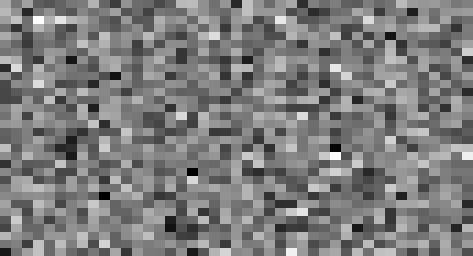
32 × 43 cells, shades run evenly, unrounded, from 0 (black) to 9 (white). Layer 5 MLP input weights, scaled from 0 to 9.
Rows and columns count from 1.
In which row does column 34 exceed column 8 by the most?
17
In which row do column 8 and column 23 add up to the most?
20
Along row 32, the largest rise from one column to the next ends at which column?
27
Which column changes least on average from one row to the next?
13
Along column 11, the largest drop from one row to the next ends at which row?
10
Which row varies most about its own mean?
32
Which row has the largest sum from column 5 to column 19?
3
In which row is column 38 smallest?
2
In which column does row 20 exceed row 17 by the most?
31
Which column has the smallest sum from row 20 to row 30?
34
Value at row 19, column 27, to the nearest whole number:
7
